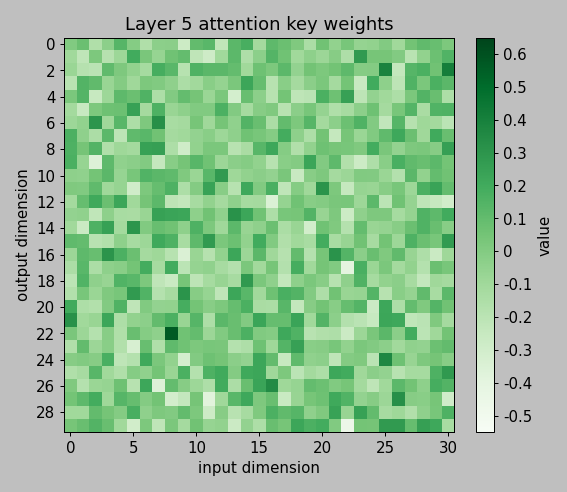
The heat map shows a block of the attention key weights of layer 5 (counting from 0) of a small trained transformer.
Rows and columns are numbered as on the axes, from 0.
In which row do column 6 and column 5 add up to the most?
19
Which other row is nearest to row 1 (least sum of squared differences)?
28
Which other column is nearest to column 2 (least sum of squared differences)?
24
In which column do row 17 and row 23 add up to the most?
18
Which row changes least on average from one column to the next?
10
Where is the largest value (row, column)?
22, 8
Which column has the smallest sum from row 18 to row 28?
11
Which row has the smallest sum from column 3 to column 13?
29
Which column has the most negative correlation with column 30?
26
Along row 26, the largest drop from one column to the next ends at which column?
7
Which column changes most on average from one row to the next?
30
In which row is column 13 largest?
13
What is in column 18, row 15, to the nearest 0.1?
-0.1
